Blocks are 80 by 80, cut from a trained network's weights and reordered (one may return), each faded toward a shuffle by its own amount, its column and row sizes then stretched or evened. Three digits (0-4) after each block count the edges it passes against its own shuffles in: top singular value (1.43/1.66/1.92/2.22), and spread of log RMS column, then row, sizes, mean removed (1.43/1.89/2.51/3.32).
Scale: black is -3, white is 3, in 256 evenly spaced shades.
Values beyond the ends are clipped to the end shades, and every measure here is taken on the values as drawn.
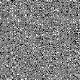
2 2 1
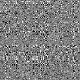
3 3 3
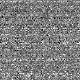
1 2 3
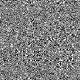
2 1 2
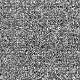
0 2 0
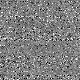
0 0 3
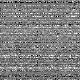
4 2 4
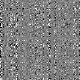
1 4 3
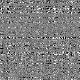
1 2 4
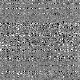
1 1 4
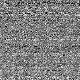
1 1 3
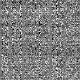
1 4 0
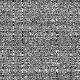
3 3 0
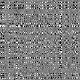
4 3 4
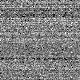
3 1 2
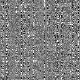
1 4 0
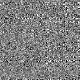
1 1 3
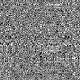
2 0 2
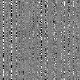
3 4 1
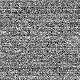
2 1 1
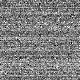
3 1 1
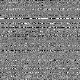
2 1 4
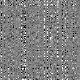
2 4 2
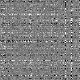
2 3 3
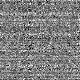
2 2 2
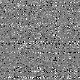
0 2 3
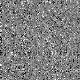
1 2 0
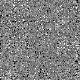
0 2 2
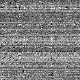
4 2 2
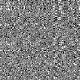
4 2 2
